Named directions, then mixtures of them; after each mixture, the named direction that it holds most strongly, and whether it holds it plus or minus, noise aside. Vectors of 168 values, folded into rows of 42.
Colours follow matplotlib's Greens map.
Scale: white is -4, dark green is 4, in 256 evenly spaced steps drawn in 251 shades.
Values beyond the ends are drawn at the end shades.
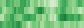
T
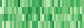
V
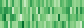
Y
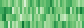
Y, plus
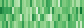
Y, plus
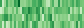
V, plus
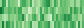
V, minus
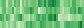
T, minus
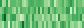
Y, plus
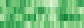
T, plus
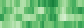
T, minus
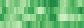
T, minus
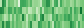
V, minus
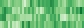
T, minus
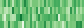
Y, minus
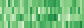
Y, minus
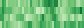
T, minus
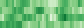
T, plus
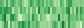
Y, plus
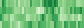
T, minus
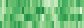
T, plus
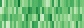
V, plus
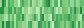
V, minus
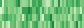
V, plus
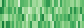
V, minus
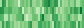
V, minus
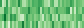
V, plus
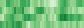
T, plus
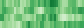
T, minus
